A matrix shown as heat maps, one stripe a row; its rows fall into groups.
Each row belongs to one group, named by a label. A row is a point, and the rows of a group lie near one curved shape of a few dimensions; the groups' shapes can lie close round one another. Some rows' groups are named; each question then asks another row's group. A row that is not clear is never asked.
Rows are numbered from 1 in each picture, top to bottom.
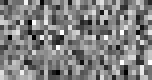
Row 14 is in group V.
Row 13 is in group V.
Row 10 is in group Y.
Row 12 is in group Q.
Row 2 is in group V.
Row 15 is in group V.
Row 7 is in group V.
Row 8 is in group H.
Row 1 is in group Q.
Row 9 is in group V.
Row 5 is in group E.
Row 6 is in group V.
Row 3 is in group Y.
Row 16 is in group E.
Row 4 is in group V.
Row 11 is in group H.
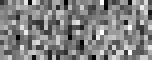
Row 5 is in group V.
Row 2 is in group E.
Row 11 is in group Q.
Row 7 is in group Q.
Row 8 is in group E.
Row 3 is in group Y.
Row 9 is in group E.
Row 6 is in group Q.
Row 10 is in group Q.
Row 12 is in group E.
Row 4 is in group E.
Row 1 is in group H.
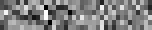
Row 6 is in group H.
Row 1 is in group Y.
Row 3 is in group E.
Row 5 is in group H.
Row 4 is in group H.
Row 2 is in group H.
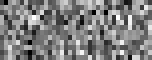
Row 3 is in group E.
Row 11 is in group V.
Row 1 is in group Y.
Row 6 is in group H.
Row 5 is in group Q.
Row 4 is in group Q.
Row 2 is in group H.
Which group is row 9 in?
V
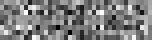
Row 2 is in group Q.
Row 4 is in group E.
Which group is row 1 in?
V
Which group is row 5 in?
H
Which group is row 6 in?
E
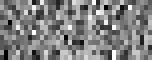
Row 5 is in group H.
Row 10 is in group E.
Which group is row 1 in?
H
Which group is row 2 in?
V
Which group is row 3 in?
Q
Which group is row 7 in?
E
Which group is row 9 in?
H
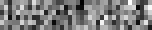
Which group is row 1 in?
V
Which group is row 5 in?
E
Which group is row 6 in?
H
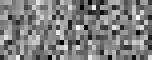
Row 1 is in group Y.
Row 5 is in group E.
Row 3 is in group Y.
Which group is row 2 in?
E
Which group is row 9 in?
V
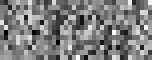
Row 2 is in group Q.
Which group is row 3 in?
E
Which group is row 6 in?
H
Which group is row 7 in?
Y
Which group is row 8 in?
E
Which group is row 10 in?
H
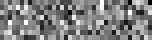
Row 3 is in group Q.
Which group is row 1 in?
H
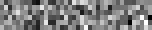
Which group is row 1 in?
H
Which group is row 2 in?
H
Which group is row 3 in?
V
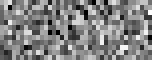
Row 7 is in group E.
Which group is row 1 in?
E
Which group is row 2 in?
H
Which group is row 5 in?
H
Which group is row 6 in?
E
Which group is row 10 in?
V
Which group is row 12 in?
Y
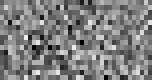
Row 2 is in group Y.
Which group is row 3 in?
E
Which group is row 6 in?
E
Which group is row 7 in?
V
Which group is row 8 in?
Q
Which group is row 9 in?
E
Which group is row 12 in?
H
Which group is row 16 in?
V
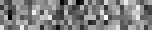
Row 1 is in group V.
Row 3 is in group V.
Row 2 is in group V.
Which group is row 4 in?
H
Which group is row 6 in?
V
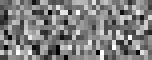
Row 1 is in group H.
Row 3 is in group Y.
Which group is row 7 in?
Q
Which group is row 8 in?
Q
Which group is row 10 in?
Y
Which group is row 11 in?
E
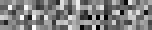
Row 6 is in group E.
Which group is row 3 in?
V
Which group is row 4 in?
E
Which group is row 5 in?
Y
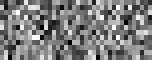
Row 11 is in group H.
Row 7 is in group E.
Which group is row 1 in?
Q
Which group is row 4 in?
Q
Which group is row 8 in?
Q
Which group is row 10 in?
V
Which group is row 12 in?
H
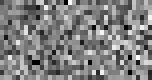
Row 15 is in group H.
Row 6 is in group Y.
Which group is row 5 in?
H
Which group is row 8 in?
Q
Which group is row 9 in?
V
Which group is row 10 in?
V
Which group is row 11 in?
E
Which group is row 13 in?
V
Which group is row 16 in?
Y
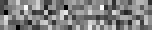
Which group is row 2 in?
H
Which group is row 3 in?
Y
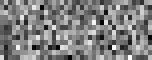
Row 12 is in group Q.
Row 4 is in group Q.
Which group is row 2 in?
Q
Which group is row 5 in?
Y
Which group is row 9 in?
E
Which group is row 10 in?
Y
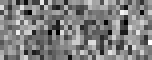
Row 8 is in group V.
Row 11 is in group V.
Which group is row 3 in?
V
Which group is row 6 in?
V
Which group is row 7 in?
Y
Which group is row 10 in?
Q
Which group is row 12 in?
Q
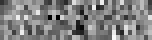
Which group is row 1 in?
H
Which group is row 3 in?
E
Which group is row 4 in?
Y
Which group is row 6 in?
Q
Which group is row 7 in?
Q
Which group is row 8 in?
V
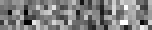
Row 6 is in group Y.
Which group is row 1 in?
V
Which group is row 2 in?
V
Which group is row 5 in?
V
